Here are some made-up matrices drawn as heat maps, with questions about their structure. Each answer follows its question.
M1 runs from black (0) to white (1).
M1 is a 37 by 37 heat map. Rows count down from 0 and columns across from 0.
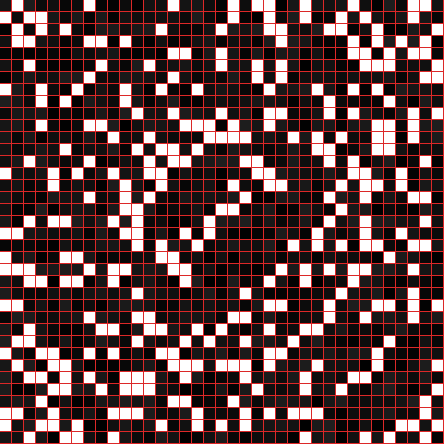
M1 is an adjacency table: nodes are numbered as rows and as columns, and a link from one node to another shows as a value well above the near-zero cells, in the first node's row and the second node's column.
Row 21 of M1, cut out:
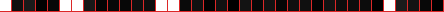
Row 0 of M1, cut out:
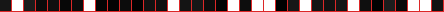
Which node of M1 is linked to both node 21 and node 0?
node 14
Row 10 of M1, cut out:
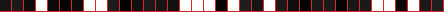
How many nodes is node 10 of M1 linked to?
11
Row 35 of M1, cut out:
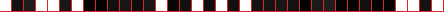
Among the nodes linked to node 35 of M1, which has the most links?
node 34
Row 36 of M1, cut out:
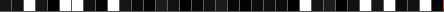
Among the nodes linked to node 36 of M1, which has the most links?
node 30
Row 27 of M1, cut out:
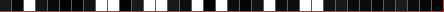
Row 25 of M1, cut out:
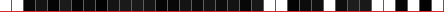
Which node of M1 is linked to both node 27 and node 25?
node 22
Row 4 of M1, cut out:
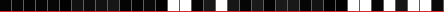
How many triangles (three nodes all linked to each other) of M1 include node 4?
6
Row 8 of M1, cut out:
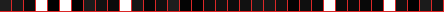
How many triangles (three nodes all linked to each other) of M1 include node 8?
3
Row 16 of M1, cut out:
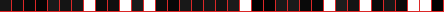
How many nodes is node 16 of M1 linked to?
8
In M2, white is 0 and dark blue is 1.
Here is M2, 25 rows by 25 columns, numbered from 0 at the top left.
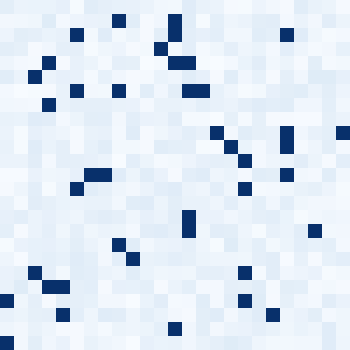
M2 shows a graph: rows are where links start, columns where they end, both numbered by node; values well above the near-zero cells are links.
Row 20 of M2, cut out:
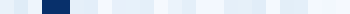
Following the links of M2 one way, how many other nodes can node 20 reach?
12
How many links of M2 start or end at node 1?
2
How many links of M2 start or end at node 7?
2
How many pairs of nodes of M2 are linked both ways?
1
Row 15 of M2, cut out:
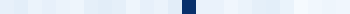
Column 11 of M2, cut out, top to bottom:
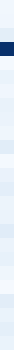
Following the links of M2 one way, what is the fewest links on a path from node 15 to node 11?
6
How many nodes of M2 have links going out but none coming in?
5
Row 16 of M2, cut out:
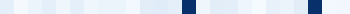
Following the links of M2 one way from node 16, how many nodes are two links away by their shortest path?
4
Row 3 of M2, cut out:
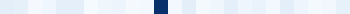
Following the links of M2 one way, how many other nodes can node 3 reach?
3
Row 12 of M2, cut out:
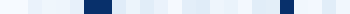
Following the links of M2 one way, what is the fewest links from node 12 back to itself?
3
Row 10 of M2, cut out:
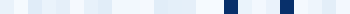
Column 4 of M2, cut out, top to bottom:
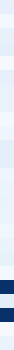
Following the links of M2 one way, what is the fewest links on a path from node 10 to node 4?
2
